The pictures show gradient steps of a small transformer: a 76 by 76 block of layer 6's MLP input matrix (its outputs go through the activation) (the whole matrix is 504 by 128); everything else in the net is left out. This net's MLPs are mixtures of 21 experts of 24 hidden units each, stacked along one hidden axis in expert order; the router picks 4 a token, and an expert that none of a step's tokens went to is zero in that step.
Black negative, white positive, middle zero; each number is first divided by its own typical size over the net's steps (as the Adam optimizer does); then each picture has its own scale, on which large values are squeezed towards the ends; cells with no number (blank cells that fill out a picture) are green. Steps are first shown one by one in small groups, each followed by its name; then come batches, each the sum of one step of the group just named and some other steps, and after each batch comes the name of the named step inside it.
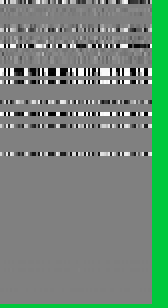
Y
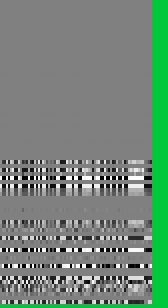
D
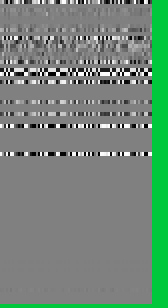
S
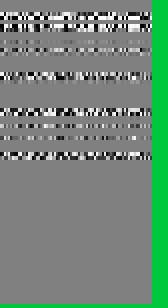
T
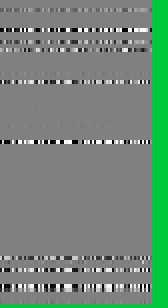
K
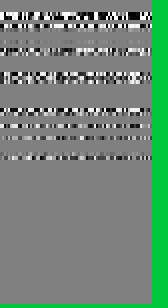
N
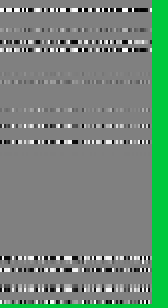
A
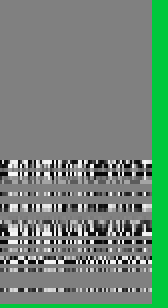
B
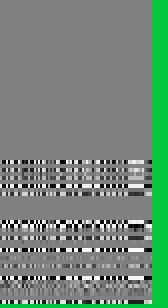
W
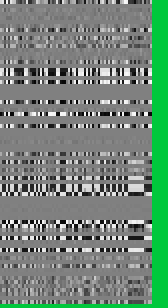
W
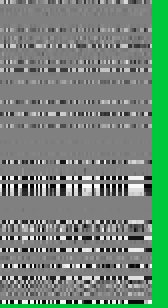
D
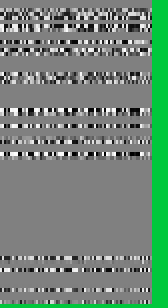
A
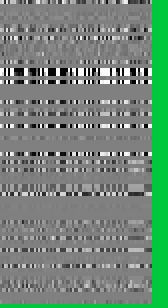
Y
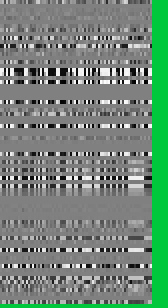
D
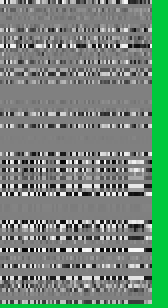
W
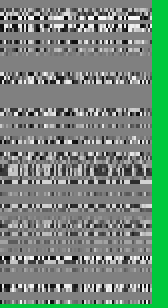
T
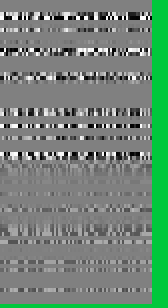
N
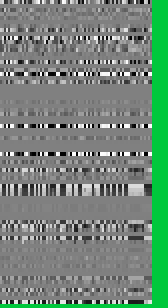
S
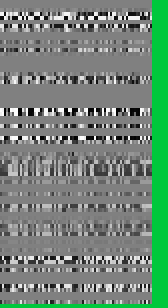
B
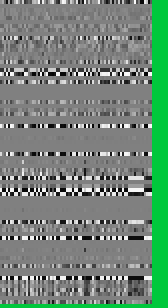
S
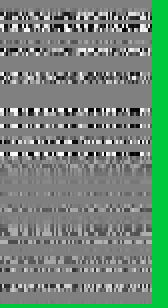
K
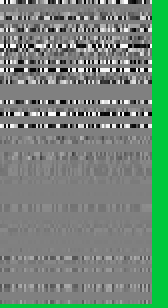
N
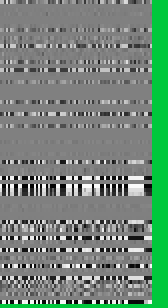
D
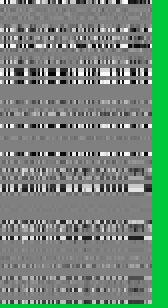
Y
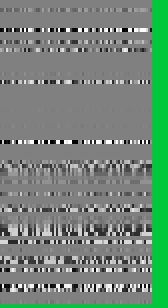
K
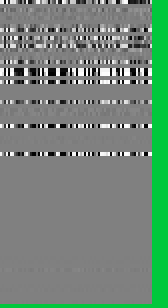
Y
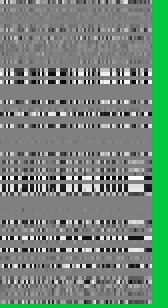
D
